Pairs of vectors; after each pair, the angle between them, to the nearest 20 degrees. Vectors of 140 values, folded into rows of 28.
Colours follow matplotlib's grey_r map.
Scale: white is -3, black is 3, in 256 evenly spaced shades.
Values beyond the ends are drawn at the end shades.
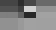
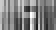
120 degrees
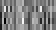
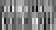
40 degrees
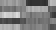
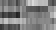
160 degrees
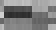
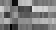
80 degrees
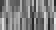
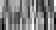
160 degrees
